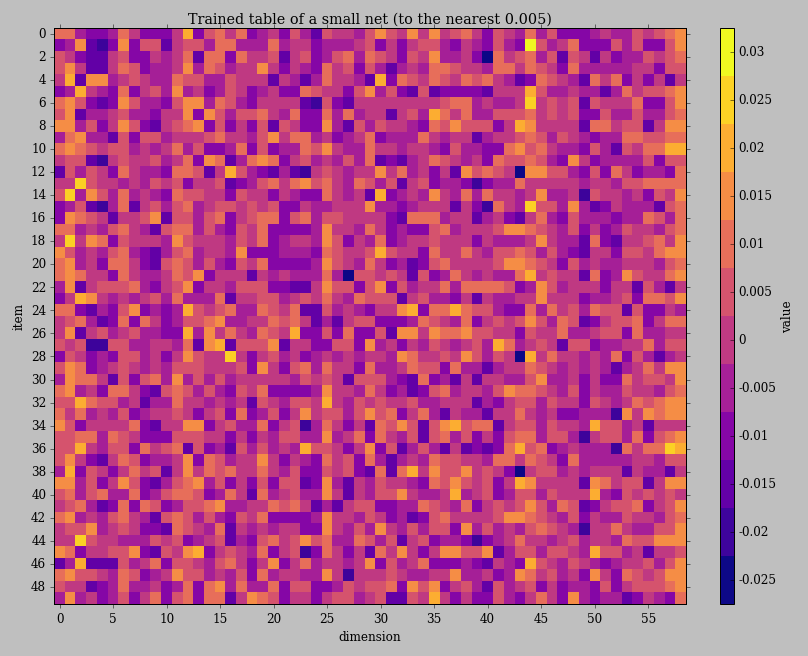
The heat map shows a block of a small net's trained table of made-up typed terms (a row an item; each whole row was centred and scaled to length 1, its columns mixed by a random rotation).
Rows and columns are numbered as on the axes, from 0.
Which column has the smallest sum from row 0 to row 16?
49
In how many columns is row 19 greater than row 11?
29
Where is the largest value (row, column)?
1, 44
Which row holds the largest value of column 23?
36
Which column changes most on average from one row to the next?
2
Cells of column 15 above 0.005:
14
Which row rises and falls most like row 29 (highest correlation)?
10
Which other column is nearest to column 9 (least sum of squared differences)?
34
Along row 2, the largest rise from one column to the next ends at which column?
41
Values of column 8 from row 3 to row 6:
-0.01 0 0 -0.005
